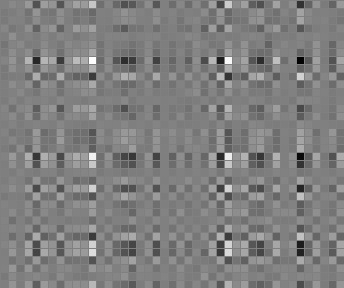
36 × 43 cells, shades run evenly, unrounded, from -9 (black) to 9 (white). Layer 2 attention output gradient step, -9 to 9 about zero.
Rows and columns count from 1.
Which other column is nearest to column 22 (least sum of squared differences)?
24
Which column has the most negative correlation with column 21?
25
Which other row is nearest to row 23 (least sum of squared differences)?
18
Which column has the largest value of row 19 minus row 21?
38
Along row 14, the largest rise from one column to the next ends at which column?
29
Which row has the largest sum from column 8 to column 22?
10
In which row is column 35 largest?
8
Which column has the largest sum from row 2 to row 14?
12
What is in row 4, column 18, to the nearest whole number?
-1
